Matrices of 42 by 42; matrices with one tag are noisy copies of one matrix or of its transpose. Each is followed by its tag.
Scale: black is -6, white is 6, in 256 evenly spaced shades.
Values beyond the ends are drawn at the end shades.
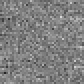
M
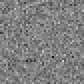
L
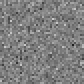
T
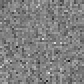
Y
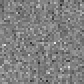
Y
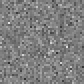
L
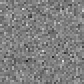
L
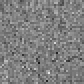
Y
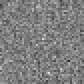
Y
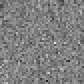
Y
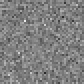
T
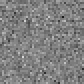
T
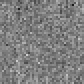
M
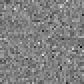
Y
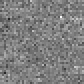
M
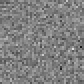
Y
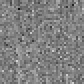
M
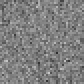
Y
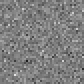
L
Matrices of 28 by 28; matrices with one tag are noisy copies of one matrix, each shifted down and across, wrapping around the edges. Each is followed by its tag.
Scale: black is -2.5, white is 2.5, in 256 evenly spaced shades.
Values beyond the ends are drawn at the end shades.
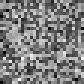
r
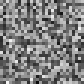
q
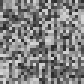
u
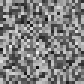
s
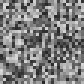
u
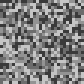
r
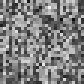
u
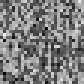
u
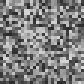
r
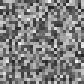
s
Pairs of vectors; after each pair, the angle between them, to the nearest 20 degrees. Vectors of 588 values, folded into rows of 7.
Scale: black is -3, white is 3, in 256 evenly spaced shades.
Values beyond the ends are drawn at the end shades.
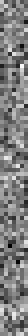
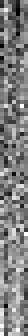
80 degrees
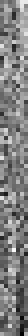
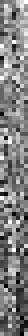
20 degrees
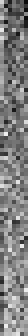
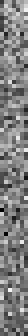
120 degrees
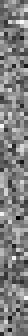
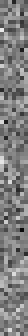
120 degrees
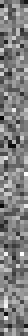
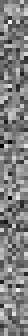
80 degrees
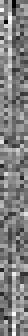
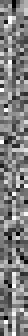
40 degrees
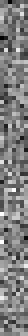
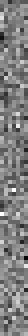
40 degrees
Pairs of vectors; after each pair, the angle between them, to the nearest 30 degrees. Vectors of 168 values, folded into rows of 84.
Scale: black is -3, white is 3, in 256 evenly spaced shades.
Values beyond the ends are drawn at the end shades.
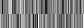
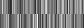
150 degrees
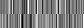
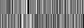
150 degrees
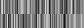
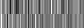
90 degrees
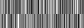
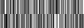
120 degrees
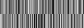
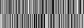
30 degrees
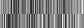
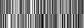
150 degrees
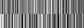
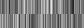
60 degrees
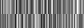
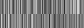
60 degrees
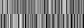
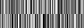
90 degrees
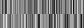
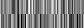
120 degrees
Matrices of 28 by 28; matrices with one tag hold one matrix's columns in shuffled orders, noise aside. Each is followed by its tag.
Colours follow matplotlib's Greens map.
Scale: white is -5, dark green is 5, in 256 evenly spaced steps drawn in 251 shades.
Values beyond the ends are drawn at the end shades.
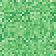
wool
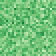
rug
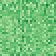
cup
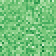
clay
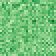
cup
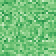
wool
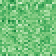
cup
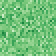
rug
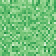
clay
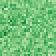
rug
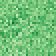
rug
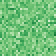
rug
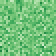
clay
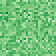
wool
